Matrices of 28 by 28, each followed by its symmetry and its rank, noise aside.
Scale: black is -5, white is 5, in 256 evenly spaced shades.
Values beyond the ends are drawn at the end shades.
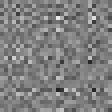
no symmetry, rank three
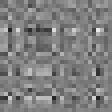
no symmetry, rank two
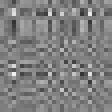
no symmetry, rank two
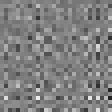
no symmetry, rank two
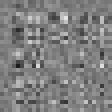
antisymmetric, rank two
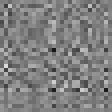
no symmetry, rank three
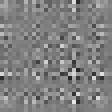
symmetric, rank three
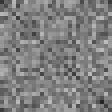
symmetric, rank three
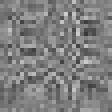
no symmetry, rank three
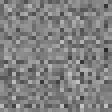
no symmetry, rank four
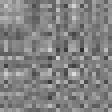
symmetric, rank two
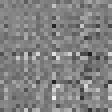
no symmetry, rank three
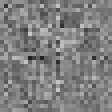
no symmetry, rank four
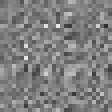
symmetric, rank four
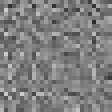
antisymmetric, rank four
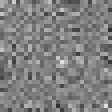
symmetric, rank four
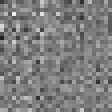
no symmetry, rank four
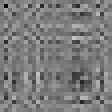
symmetric, rank two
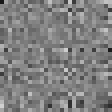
no symmetry, rank three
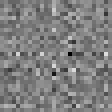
no symmetry, rank three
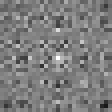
symmetric, rank three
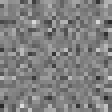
no symmetry, rank three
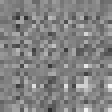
symmetric, rank three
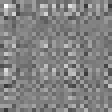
symmetric, rank two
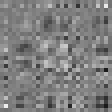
symmetric, rank three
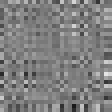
antisymmetric, rank two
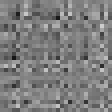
no symmetry, rank three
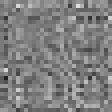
antisymmetric, rank four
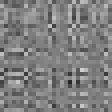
antisymmetric, rank two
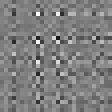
no symmetry, rank two
